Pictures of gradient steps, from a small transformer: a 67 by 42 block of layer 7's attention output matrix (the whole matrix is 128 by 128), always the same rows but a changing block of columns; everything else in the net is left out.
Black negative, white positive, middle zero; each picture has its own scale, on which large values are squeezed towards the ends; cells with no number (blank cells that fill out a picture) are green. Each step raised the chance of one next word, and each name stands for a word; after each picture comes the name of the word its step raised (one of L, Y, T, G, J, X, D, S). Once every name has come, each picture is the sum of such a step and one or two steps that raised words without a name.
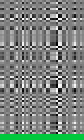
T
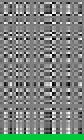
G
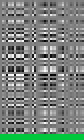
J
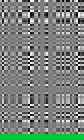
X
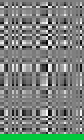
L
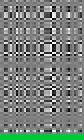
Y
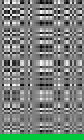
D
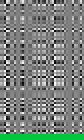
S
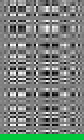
X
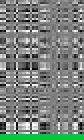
T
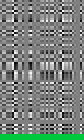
G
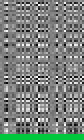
S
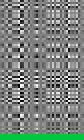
T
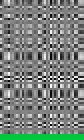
T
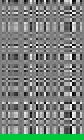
G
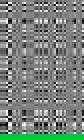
L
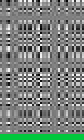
J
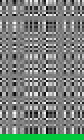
G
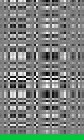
T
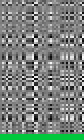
S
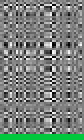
X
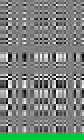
T
